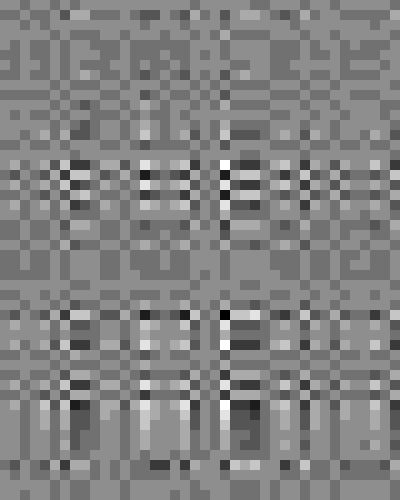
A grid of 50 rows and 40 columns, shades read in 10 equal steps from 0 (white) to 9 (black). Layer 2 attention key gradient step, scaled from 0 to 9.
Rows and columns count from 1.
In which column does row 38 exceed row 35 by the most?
23
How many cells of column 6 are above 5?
3
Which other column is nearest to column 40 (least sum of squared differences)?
20
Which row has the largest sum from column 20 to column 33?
41
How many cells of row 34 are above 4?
14
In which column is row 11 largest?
9
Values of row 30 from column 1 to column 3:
5 5 4
